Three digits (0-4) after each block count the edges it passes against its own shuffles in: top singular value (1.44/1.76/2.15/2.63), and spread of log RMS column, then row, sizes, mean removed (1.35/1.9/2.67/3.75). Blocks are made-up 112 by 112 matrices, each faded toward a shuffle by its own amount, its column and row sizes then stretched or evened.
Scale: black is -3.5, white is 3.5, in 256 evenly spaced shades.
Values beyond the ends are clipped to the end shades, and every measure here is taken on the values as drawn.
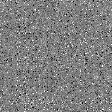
0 2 1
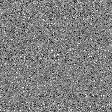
0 0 2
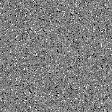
1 2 1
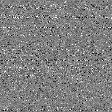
0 0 3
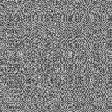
4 0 0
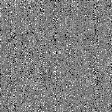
1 3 1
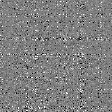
1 3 3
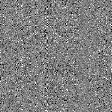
2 3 0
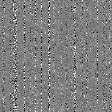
2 4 0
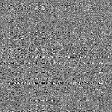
3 2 3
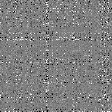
0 3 3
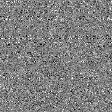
1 0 3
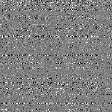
3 2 4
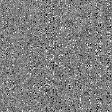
1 3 1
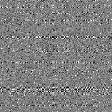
4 1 3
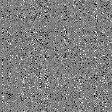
0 3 2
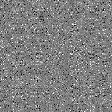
3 1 0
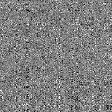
3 2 2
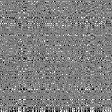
4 1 4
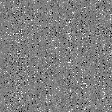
0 3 0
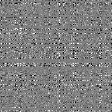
1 3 4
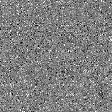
2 1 1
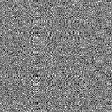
4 2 1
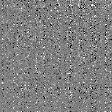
0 3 2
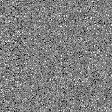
2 1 0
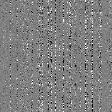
3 4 0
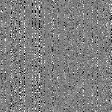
3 4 0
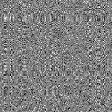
4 3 0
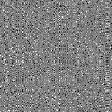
4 2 0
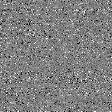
1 1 3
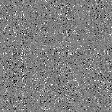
2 2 2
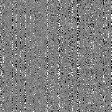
3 4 0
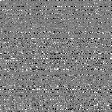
3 1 4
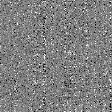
2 3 0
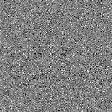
3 1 1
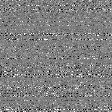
1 0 4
